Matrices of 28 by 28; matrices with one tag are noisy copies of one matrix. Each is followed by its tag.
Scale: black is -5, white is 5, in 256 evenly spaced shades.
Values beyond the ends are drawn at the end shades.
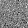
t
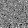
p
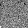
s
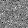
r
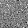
t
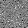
r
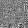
p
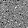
r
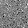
t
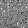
t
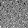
s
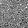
t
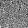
s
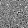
t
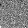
s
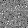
r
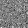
p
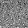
s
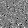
p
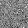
t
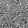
t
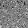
s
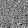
p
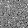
t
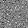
r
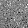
t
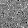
t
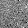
t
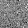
t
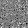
p
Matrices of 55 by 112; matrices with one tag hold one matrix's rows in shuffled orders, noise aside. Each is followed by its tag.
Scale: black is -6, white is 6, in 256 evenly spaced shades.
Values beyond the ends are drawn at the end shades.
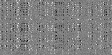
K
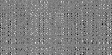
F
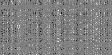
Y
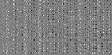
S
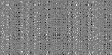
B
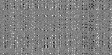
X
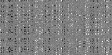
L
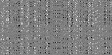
B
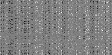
L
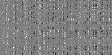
S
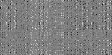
F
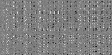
S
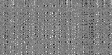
X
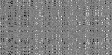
L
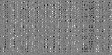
X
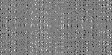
F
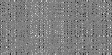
F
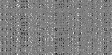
K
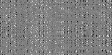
F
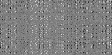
F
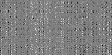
F
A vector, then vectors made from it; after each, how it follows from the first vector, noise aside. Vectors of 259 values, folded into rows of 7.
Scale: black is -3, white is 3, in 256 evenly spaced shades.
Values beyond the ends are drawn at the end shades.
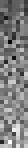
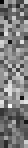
wrapped around.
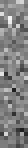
reversed, partly zeroed.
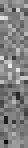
wrapped around, partly zeroed.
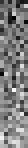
reversed, negated.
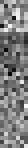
wrapped around.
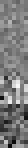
wrapped around, partly zeroed.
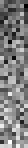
copied.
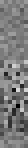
reversed, partly zeroed.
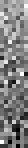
negated.
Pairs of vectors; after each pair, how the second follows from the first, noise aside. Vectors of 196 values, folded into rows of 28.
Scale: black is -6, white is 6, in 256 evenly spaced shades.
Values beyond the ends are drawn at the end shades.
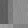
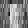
wrapped around, negated, scaled up.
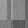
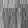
reversed, negated.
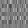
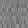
reversed, shrunk.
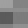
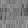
wrapped around, partly zeroed.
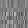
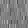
wrapped around, partly zeroed.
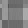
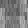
wrapped around.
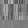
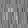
wrapped around, partly zeroed.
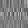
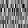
wrapped around, negated, scaled up.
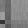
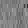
reversed, partly zeroed.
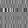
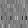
reversed, partly zeroed.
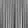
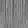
reversed, shrunk.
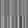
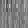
reversed, partly zeroed.
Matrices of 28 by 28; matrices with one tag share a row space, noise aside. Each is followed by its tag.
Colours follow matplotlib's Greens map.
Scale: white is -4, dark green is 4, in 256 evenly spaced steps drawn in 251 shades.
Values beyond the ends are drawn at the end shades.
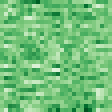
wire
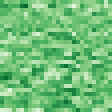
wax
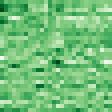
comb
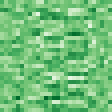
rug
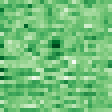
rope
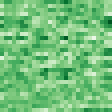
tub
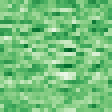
wax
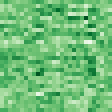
rug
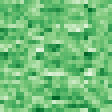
rug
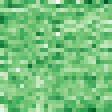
comb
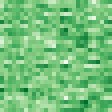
tub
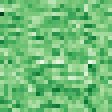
rug
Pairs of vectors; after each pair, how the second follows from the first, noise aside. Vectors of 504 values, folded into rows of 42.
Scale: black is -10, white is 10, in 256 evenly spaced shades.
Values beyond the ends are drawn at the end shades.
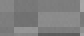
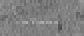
wrapped around, negated, partly zeroed.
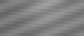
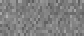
shuffled.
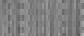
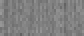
reversed, shrunk.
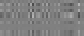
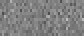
shuffled.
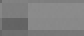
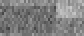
reversed, negated, scaled up.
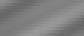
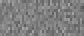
shuffled.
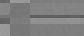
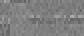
negated, partly zeroed.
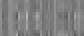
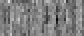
reversed, negated, scaled up.
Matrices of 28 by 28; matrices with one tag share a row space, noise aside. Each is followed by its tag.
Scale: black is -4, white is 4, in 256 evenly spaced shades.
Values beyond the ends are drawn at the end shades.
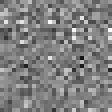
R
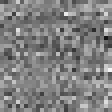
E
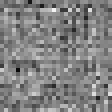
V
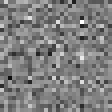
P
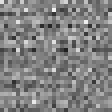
V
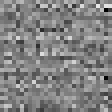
E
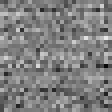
E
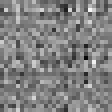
V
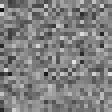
P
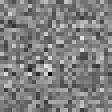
P
